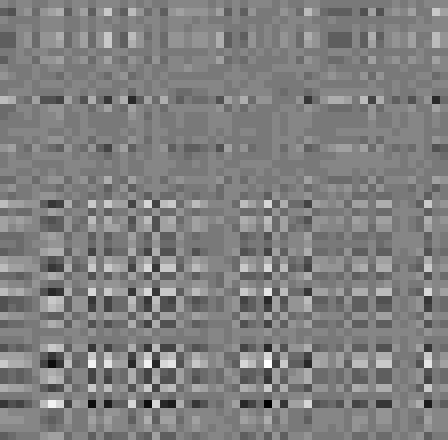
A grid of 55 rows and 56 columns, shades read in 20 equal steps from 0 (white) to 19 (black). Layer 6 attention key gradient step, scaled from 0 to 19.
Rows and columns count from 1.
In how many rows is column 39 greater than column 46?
25
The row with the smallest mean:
46
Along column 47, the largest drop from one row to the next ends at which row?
14
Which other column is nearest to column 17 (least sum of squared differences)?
39
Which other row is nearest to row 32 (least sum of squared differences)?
41
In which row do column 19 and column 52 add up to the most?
51
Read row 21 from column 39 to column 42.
10 10 9 9
